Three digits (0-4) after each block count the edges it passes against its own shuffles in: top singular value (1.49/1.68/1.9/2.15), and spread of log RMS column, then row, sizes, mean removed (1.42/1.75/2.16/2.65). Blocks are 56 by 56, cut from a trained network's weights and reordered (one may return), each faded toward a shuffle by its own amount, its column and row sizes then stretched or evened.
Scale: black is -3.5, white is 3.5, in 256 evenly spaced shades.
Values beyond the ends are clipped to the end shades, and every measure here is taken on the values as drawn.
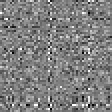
4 3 4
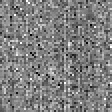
1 0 0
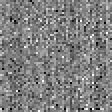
1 1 1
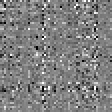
2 4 4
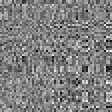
4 3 3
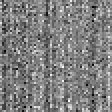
3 3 1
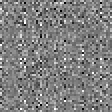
3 4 3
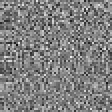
3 0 2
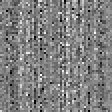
3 4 0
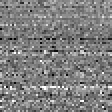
2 1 4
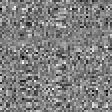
3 2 3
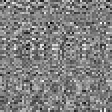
4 0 4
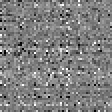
1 3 3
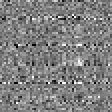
4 1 4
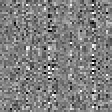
3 4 1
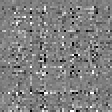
1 4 4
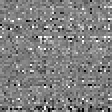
1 1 4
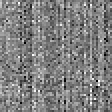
3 2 1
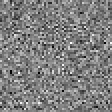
2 1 3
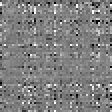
1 4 4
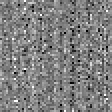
1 3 0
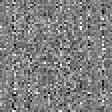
1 4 0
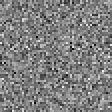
1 0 1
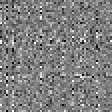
2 4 3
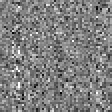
2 3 1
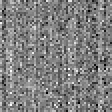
2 1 1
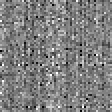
2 2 2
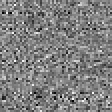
1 0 3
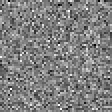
1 1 0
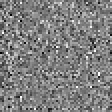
0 2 2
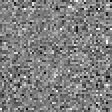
0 2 2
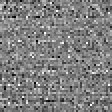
0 0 1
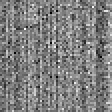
4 0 1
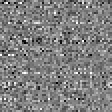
1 0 4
